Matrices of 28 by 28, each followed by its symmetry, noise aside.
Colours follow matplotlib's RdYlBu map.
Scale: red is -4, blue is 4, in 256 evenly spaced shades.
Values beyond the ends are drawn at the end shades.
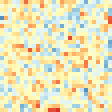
no symmetry.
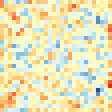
mirrored top to bottom.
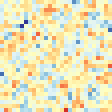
symmetric.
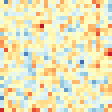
no symmetry.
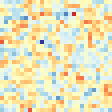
no symmetry.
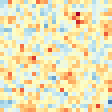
no symmetry.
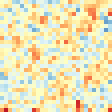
no symmetry.
